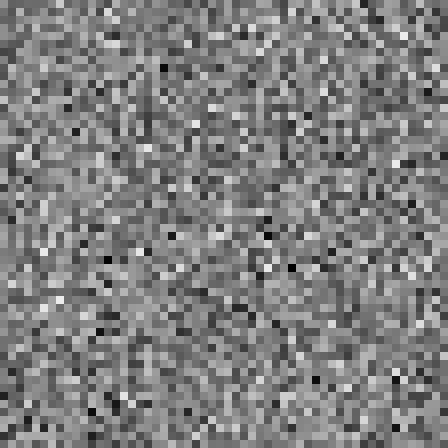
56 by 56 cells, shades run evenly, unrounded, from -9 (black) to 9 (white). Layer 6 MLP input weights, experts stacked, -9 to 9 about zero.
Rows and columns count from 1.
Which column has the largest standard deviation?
15
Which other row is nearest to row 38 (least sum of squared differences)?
29
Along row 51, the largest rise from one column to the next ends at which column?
36
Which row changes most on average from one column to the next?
34
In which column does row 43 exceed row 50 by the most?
14
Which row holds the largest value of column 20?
8
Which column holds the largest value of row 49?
44
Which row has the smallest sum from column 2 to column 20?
33
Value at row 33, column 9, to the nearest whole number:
2
